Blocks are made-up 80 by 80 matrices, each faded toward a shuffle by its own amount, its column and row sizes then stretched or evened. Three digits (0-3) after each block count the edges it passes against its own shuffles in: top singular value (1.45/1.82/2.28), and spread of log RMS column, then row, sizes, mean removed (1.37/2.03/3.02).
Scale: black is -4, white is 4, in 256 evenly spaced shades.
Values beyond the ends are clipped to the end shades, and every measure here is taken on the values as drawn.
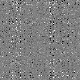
1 2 2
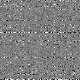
1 1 3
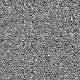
1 2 0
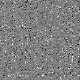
1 2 1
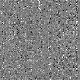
2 2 0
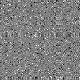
3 0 1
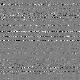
2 0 3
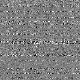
1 1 3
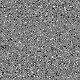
0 0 1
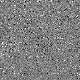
1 1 2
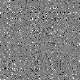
2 2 2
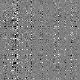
2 3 2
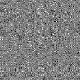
2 1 1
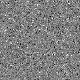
1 0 1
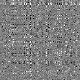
3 2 2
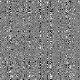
2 3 2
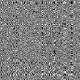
3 2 2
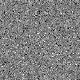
1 0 1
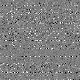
2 0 3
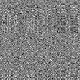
3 0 1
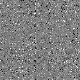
1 1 1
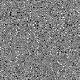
1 1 1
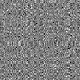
3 2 0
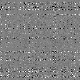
1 2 3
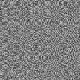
3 1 0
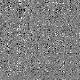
1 2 2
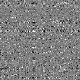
2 0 2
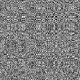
3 1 2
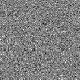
2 0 0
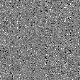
0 2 0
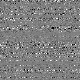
0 0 3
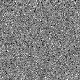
1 0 0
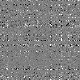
1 2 3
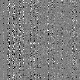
2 3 1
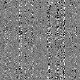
2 3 1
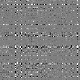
3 2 3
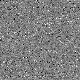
0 0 1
